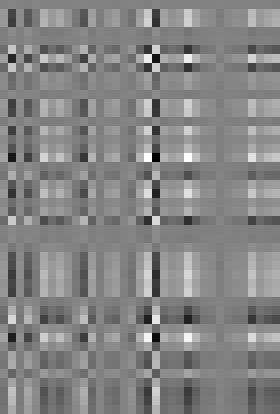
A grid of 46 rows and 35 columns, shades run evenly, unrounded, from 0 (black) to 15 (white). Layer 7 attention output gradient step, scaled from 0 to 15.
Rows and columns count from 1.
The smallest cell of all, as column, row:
20, 18
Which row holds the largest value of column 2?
36
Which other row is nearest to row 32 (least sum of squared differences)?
13
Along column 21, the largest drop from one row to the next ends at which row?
8
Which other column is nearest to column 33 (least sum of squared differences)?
15
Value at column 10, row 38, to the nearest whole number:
7
